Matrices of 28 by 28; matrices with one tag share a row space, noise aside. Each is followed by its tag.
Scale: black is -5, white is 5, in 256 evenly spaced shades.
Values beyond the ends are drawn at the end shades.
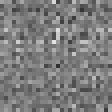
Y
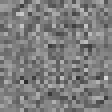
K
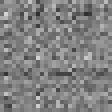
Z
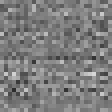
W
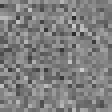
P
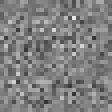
P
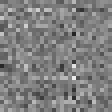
P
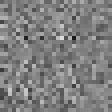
P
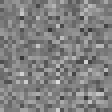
K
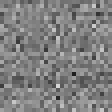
Y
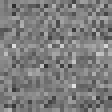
Y
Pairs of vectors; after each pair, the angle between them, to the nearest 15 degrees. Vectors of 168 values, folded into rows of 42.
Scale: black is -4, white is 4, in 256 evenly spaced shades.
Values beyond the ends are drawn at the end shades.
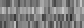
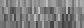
75 degrees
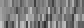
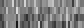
135 degrees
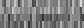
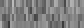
90 degrees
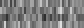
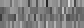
90 degrees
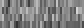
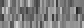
165 degrees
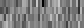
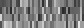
60 degrees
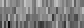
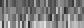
135 degrees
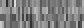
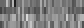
150 degrees
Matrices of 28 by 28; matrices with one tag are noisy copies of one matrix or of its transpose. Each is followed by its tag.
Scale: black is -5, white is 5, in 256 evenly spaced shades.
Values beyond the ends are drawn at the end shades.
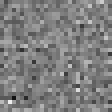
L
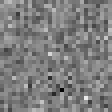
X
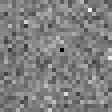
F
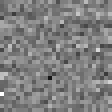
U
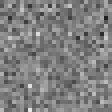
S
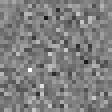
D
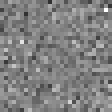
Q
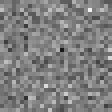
F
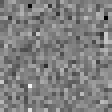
S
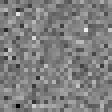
S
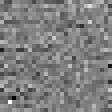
L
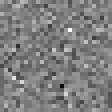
D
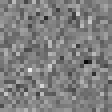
D
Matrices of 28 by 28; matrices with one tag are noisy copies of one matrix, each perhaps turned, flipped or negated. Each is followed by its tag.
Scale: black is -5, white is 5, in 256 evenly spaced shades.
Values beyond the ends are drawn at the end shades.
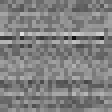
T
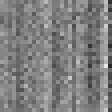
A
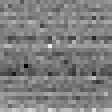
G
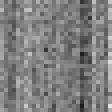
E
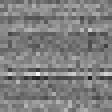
T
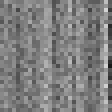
A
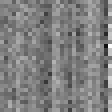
A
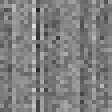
T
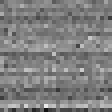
A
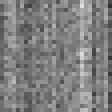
E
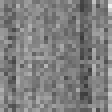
E
